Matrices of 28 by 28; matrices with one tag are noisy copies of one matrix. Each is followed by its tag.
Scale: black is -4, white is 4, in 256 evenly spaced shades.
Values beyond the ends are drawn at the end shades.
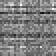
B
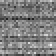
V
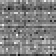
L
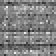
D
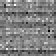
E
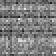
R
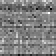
L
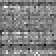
D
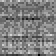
V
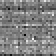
L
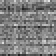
L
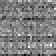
V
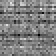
B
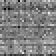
L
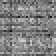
R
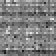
E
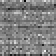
L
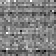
E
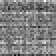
L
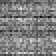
R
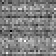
R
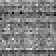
E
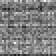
L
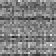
V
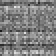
D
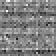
E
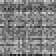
L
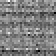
E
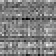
V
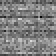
R
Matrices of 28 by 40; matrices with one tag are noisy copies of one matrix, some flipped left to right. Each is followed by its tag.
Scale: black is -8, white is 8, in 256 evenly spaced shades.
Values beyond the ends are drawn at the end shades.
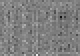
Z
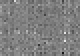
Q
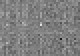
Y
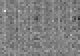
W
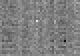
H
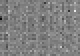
W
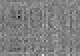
Z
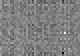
Q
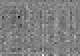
Z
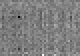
Z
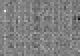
W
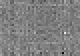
Q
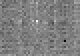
H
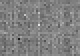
Y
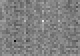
H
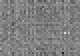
Q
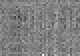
Z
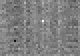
H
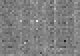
H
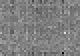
Q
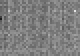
W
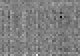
Z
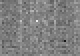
H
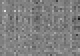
W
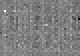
W
